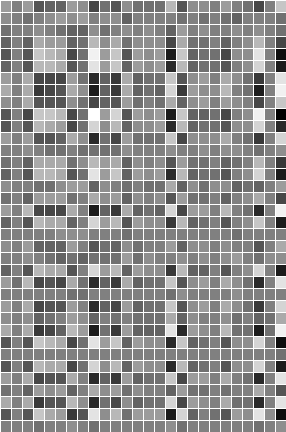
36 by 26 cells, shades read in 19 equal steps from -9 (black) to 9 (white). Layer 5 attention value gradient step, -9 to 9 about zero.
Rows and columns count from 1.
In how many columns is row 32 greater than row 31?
10
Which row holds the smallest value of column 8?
35
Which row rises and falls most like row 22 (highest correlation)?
13
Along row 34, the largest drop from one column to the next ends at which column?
17
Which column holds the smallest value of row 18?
9
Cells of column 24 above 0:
15
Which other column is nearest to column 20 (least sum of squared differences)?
2
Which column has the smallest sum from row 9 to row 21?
26
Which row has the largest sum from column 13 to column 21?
18
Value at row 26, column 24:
-5
